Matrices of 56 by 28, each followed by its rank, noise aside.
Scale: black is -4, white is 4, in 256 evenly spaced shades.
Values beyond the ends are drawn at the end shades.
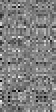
four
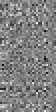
six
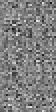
six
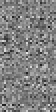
seven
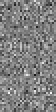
seven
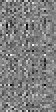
four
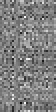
five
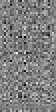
six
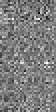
six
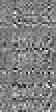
four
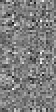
six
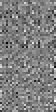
five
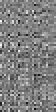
four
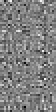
five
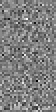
six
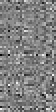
four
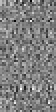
four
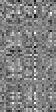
four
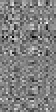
four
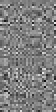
four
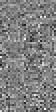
seven
